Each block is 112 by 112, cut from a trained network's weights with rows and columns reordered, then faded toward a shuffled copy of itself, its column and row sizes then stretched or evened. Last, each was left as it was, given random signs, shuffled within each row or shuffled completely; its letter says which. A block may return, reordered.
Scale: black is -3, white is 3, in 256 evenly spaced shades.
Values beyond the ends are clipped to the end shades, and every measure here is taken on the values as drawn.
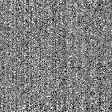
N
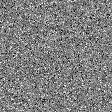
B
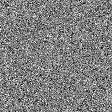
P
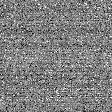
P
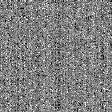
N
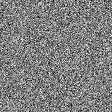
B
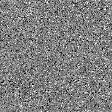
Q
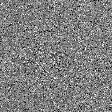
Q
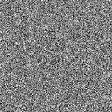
N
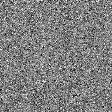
Q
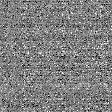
N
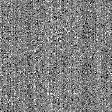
N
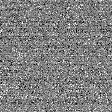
N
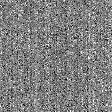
N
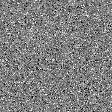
P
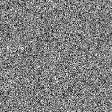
N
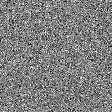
B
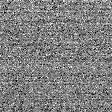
P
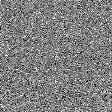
Q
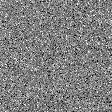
B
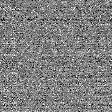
N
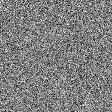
P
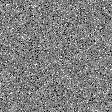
B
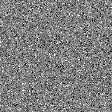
Q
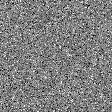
B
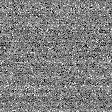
P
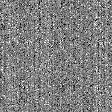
N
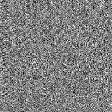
N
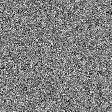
P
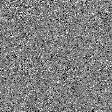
Q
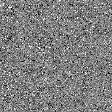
Q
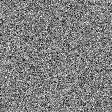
B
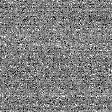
N
